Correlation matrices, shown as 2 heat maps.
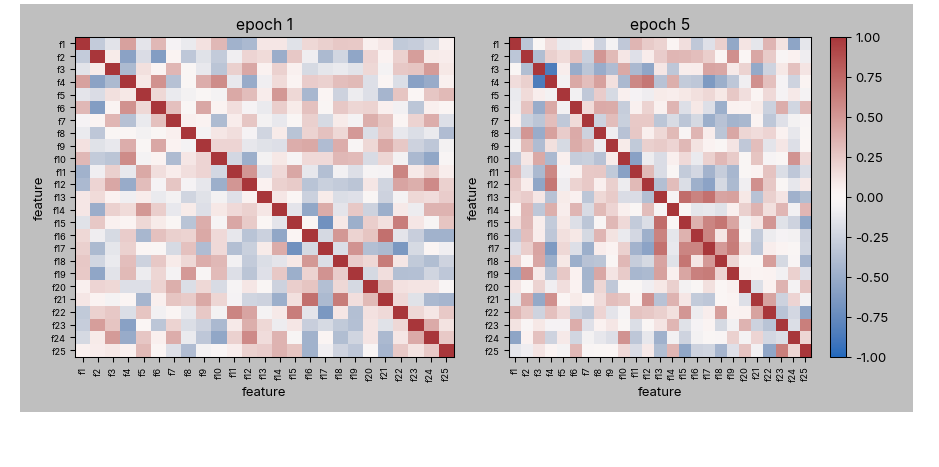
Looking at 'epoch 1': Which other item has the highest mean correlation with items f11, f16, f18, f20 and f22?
f21
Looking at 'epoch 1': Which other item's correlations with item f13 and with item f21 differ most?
f16
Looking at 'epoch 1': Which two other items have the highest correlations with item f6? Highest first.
f4, f9
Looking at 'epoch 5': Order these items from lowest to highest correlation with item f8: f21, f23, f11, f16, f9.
f9, f23, f21, f11, f16
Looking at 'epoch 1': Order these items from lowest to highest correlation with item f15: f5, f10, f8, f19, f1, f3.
f19, f8, f1, f10, f3, f5
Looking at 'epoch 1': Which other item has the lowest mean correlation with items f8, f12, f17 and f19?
f15
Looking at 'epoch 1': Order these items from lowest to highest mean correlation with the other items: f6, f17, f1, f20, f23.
f17, f23, f1, f20, f6
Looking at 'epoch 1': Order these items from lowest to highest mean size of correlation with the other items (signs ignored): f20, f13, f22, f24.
f13, f20, f22, f24
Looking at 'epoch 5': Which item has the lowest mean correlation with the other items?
f7
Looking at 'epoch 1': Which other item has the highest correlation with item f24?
f12
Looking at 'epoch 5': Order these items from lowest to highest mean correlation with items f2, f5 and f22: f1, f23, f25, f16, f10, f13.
f25, f23, f1, f10, f16, f13
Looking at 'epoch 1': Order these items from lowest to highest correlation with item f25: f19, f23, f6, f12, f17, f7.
f19, f7, f17, f6, f23, f12
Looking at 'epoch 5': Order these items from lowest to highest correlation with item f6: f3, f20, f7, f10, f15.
f3, f10, f15, f20, f7
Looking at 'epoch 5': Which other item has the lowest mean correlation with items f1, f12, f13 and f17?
f24
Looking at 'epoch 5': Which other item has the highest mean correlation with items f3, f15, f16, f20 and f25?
f17
